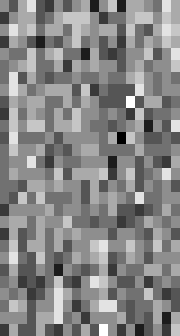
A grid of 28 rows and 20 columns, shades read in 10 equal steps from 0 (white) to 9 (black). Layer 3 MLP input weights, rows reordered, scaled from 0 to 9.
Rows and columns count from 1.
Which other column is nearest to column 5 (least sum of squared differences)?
18
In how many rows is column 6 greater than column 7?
17
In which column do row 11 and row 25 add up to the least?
7
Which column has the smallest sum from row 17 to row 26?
12
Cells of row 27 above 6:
2
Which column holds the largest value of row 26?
9
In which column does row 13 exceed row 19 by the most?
8
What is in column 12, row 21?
1
